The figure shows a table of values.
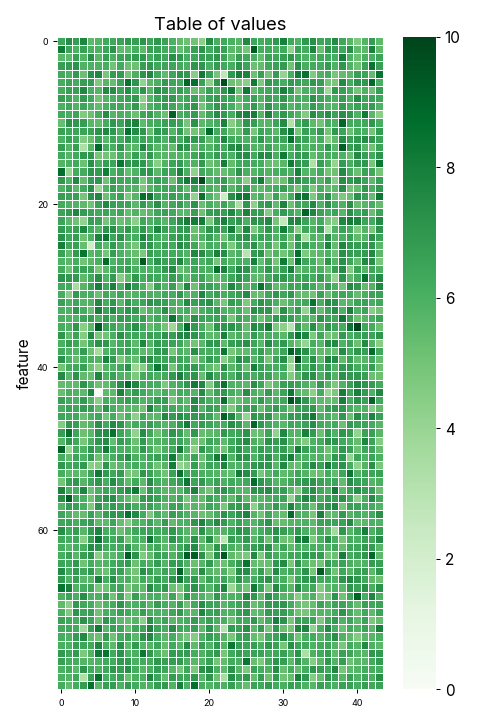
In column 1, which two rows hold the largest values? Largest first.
56, 48
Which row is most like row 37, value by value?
49
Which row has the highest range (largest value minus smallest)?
43
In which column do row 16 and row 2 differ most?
0
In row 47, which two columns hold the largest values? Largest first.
26, 17
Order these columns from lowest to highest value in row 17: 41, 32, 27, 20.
20, 41, 32, 27
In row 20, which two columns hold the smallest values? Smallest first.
24, 26
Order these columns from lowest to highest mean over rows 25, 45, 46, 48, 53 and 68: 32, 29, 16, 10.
10, 29, 32, 16
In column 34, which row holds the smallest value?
15
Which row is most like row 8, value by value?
7
